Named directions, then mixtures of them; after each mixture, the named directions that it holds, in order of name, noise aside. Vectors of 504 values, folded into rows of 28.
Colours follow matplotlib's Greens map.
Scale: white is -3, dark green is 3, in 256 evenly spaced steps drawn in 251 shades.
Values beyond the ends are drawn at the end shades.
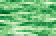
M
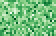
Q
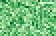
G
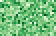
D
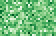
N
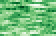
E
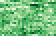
D, E, G.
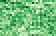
E, G.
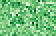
D, G.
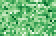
E, Q.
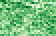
E, G.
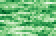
M.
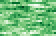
E.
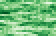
M.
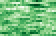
E.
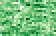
D, E.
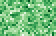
E, N, Q.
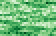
D, E, M.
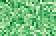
G.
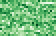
G, M.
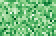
Q.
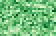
D, E, N.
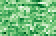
E, G, Q.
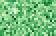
Q.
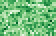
E, N, Q.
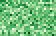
G, N.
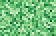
G, Q.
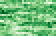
M.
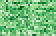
E, G, N.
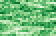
D, E, M.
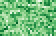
E, N, Q.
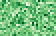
D, G.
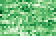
E, M, N.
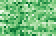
M, N.
